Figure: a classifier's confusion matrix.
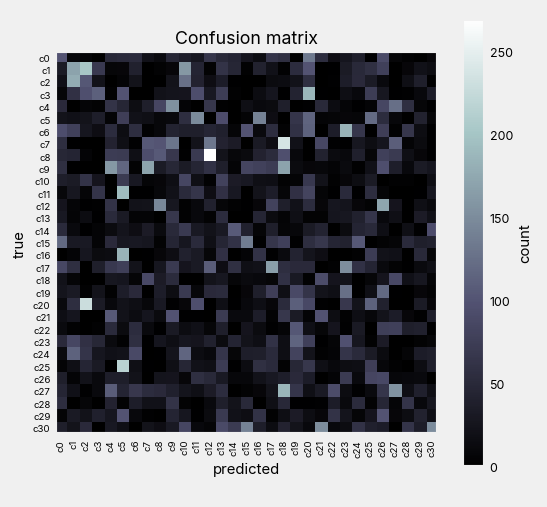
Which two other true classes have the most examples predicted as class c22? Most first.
c27, c29
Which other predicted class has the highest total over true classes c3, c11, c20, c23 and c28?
c2
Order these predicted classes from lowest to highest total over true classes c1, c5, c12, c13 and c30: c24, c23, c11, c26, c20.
c23, c24, c11, c20, c26
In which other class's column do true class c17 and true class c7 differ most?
c18
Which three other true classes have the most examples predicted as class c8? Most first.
c12, c7, c4
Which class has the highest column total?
c5
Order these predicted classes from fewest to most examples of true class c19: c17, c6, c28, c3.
c28, c3, c6, c17
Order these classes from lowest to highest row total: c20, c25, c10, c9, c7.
c10, c25, c20, c7, c9
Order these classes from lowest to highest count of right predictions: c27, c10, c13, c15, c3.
c13, c10, c3, c15, c27
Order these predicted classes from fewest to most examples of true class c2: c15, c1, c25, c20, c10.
c15, c25, c20, c10, c1
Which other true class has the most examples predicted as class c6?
c24
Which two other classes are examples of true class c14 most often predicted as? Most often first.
c30, c10
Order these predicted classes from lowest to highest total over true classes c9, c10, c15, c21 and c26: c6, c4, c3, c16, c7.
c3, c6, c16, c7, c4
